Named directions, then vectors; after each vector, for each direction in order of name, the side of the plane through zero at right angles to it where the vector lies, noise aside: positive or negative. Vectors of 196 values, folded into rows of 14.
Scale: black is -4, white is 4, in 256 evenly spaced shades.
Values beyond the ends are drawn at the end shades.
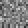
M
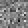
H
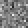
positive, negative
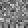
positive, positive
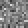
positive, positive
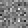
negative, positive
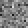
negative, positive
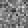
positive, positive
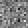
positive, negative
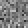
negative, negative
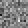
negative, positive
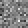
negative, positive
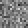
negative, positive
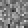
positive, positive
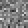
positive, positive
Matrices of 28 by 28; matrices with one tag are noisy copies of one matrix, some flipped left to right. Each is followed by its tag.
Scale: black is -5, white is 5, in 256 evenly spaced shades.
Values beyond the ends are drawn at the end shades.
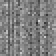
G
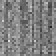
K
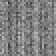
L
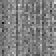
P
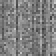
P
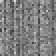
P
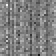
G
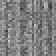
K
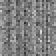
G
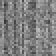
K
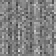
L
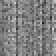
P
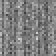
L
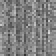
G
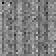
L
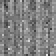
K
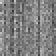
P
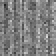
K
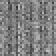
L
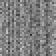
G
